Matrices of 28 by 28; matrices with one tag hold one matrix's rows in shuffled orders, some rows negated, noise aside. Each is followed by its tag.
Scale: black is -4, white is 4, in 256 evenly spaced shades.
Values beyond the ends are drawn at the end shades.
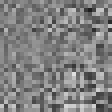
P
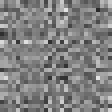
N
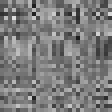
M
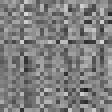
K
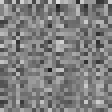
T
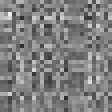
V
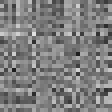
M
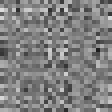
N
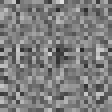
T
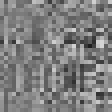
P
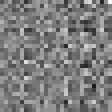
K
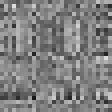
M
